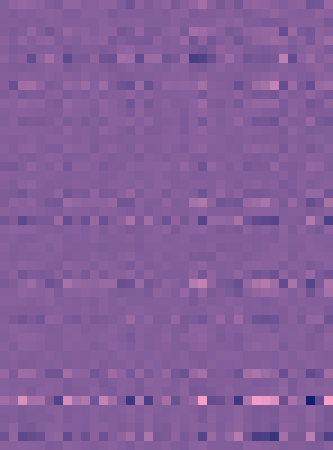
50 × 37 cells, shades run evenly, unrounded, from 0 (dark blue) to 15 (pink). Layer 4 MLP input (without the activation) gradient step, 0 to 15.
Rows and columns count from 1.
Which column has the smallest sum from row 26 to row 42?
35
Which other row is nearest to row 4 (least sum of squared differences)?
17
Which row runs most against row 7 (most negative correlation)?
4
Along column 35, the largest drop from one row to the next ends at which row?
45
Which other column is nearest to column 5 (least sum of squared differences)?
1
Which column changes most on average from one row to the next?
23
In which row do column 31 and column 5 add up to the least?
49
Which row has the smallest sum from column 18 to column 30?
7
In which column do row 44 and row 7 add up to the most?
32
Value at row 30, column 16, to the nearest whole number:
8
